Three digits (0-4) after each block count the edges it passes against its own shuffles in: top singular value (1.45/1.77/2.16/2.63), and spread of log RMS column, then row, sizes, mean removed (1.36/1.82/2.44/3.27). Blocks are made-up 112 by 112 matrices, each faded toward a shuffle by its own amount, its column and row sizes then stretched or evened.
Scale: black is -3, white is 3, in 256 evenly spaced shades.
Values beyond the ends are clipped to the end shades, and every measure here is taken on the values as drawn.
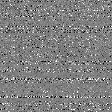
2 0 4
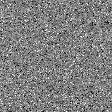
0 0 1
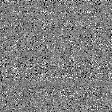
0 2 3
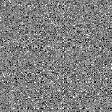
2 1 3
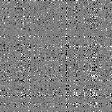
3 4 4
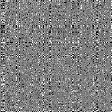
4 4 3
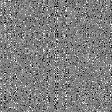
3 3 0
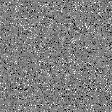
1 1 2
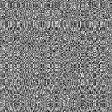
4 3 0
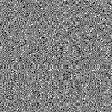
4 0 0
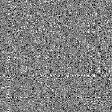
3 2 2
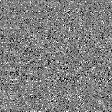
2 1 2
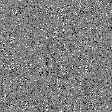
0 2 1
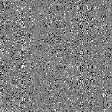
3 3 0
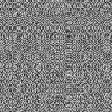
4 1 2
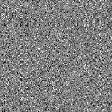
3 2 0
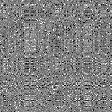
4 0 2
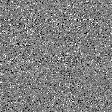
1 0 2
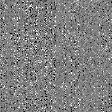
1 4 1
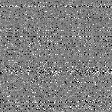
3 1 4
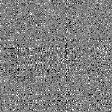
3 3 3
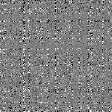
2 4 4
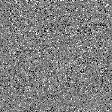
1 1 2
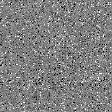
0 3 2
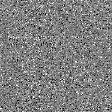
0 2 2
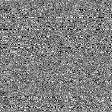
2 0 4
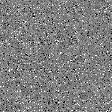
1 1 2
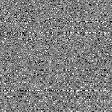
3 0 3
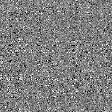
1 2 3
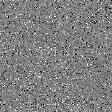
1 0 3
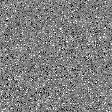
0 1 1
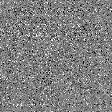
1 1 2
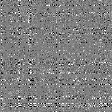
3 3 4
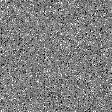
0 2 0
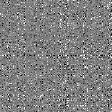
2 4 3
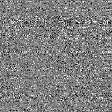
2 1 3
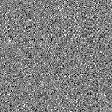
3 1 2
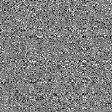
3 1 3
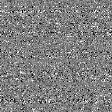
0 2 4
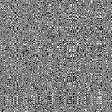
4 3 1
